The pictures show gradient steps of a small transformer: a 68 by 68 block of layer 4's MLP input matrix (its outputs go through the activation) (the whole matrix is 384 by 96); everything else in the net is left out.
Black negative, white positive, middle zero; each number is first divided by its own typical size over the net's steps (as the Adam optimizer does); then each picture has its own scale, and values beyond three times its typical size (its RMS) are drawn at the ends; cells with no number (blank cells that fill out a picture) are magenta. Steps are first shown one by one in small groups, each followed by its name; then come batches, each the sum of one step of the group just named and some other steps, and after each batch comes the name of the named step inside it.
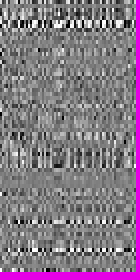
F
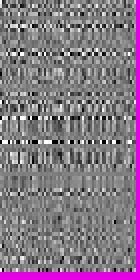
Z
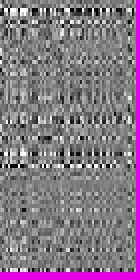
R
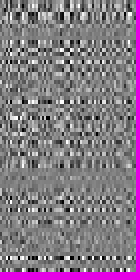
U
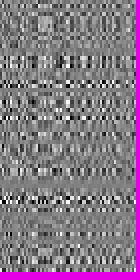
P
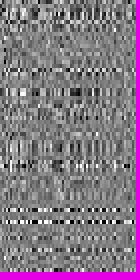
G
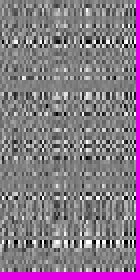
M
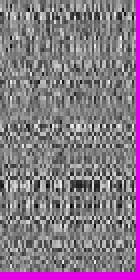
R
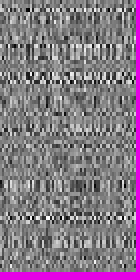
M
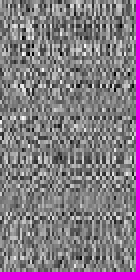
Z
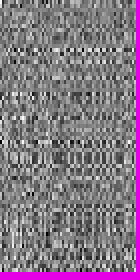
Z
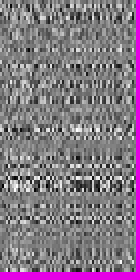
R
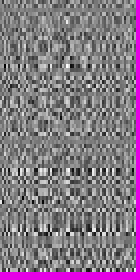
P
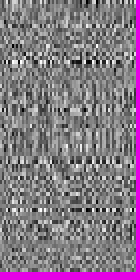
G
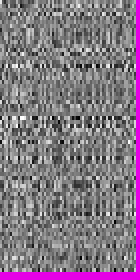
Z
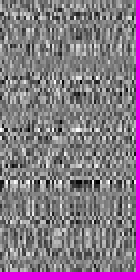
R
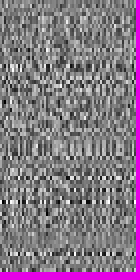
P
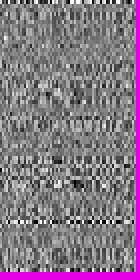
G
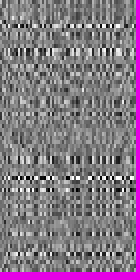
F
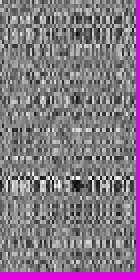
M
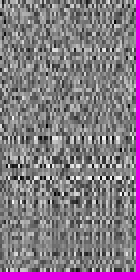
R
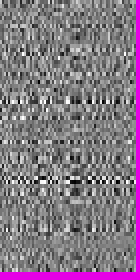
Z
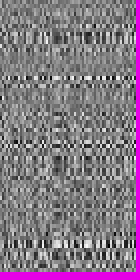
M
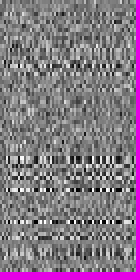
G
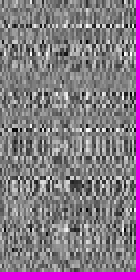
M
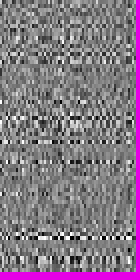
Z
